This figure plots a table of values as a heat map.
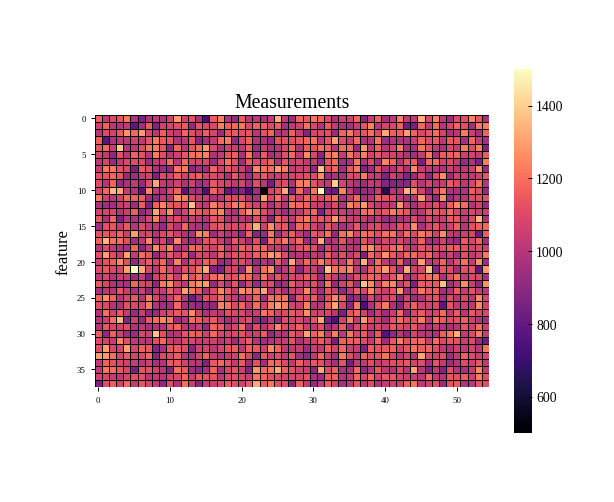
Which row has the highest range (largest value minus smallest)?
10
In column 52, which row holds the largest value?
0
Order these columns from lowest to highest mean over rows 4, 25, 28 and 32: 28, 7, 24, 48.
48, 28, 24, 7
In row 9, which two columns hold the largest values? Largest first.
33, 8
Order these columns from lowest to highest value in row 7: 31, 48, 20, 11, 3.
48, 20, 3, 11, 31
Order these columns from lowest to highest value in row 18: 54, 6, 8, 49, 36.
6, 36, 54, 49, 8
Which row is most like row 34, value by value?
29
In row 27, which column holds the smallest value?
34
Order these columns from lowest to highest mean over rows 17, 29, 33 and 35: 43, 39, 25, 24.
43, 39, 24, 25
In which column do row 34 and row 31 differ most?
35
